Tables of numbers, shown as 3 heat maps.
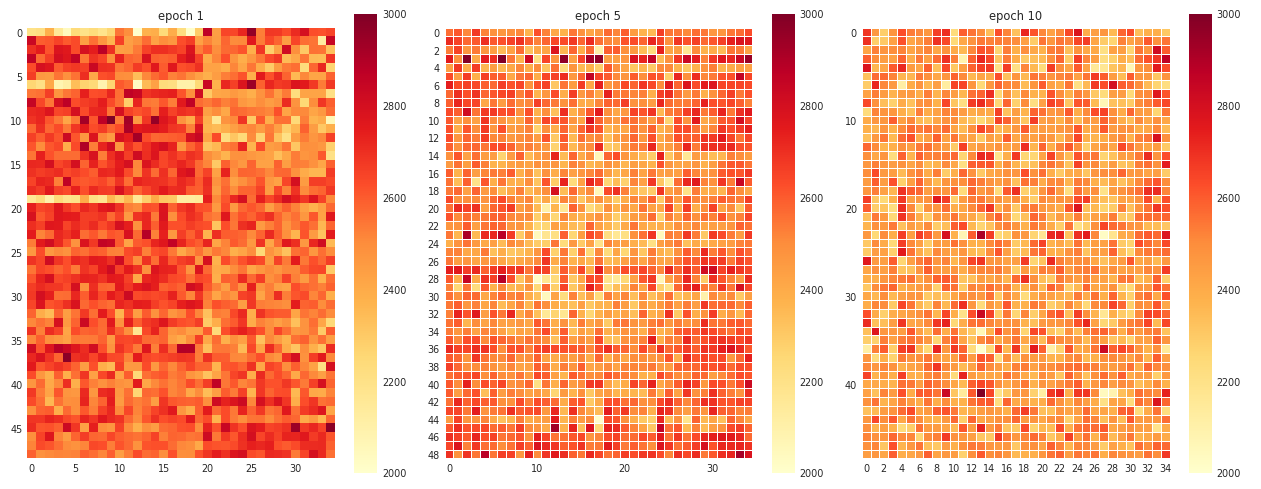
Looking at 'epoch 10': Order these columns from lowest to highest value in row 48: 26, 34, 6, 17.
17, 6, 26, 34
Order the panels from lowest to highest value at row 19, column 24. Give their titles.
epoch 5, epoch 10, epoch 1
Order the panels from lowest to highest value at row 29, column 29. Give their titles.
epoch 10, epoch 1, epoch 5
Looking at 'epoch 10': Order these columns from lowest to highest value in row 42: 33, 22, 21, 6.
6, 22, 21, 33
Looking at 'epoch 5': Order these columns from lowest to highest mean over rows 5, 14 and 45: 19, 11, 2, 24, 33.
11, 2, 19, 33, 24
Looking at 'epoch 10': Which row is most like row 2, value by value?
42
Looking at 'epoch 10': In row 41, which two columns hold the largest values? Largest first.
13, 9
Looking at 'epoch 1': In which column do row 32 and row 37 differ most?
4
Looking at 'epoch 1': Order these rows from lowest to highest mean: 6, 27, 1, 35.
6, 35, 1, 27
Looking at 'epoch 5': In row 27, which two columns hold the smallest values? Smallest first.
12, 16
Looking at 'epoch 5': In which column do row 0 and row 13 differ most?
23
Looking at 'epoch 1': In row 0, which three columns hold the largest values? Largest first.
25, 20, 31
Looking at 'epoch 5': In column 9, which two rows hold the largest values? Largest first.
3, 48
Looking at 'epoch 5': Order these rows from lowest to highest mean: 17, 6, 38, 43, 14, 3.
14, 17, 38, 43, 6, 3
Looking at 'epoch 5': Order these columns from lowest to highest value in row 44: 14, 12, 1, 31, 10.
31, 10, 14, 1, 12
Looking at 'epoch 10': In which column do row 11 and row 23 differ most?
27
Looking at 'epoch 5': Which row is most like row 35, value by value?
13
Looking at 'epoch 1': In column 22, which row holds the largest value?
45
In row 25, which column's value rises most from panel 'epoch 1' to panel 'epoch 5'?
29
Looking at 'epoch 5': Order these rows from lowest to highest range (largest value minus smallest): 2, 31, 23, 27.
31, 27, 2, 23
